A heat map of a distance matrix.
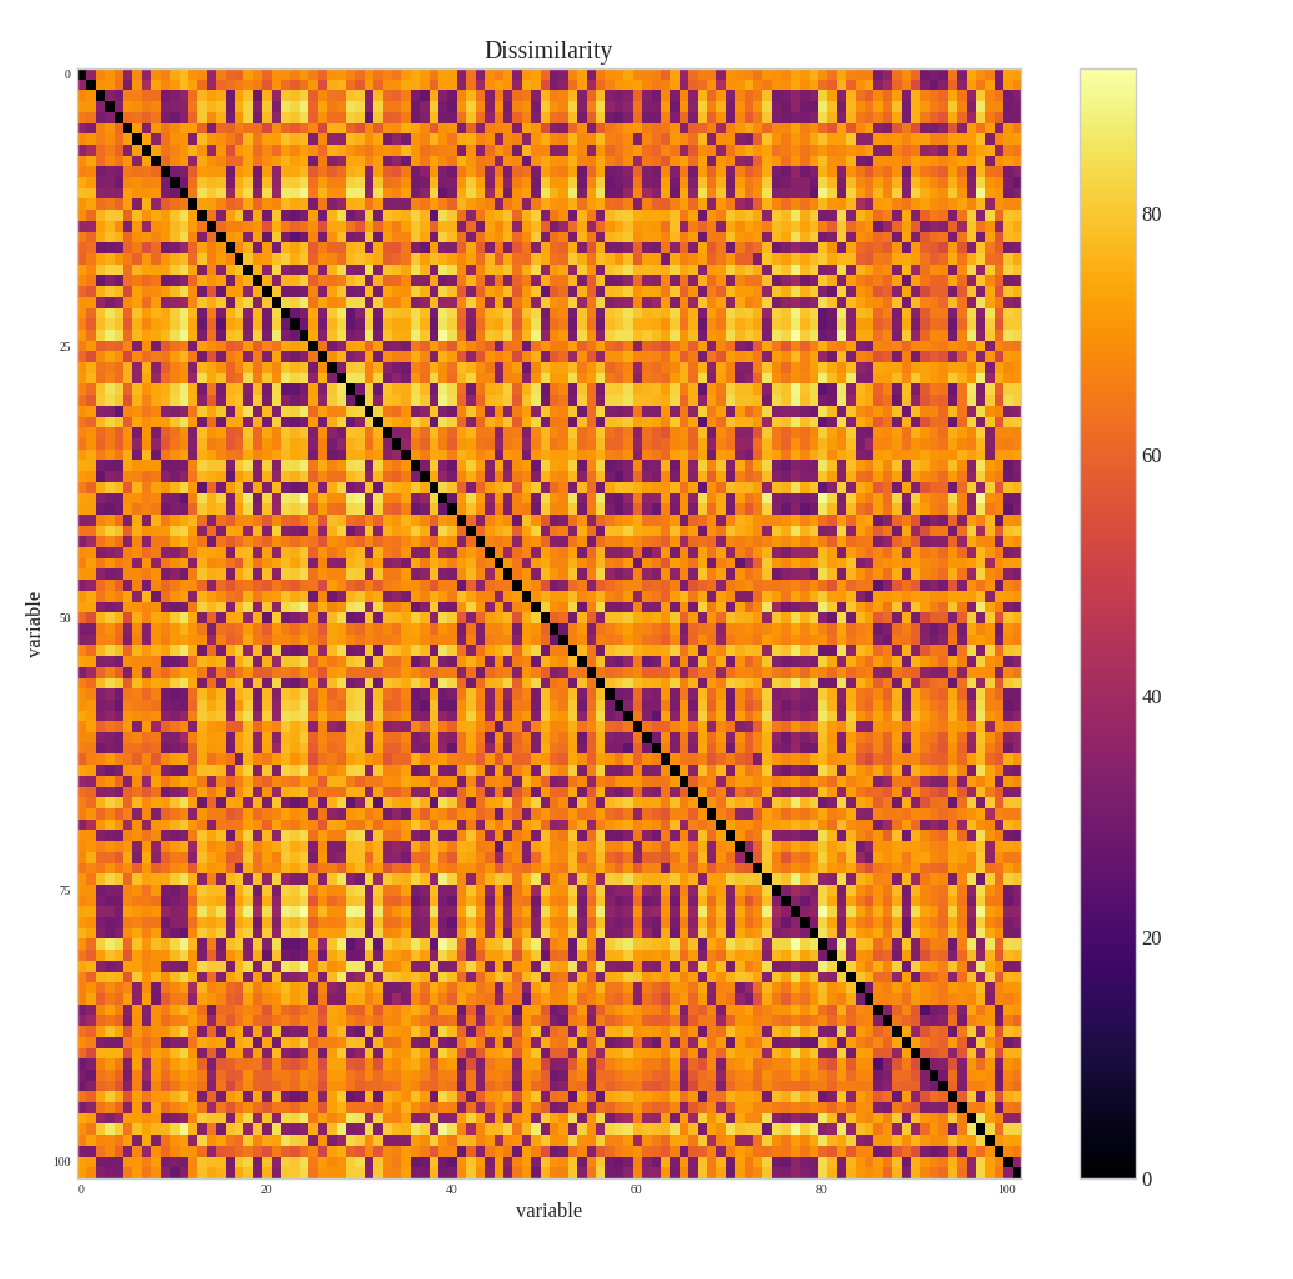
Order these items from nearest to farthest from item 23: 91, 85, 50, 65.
50, 91, 65, 85
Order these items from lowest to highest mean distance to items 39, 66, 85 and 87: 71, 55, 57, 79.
57, 79, 55, 71
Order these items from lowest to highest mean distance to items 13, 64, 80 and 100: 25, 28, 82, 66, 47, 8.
66, 82, 47, 25, 8, 28
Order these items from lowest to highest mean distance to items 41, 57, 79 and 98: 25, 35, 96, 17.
96, 25, 35, 17
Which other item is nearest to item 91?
86
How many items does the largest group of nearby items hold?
36
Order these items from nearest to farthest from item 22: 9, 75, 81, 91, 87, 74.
81, 74, 91, 87, 9, 75
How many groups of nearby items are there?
5
